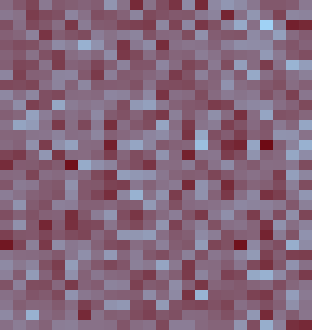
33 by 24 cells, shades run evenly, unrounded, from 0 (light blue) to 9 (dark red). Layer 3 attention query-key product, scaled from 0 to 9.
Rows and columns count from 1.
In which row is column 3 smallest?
32
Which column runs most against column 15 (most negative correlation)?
23
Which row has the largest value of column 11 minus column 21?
3
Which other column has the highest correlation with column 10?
24
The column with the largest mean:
15
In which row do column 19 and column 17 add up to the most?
25
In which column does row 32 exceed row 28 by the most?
21
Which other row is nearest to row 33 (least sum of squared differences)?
6
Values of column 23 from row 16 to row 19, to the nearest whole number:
2 4 2 4
